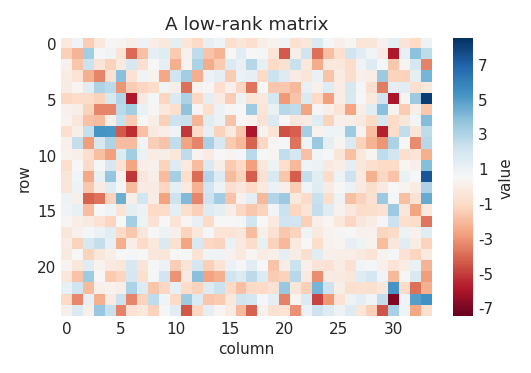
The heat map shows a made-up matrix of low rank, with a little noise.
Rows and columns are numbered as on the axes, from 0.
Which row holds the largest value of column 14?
14
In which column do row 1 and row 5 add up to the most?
33
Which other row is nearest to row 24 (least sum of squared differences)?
4
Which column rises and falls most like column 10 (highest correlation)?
13
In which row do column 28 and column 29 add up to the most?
6
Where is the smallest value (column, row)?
30, 23
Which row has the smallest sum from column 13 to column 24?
8
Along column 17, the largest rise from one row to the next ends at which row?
10
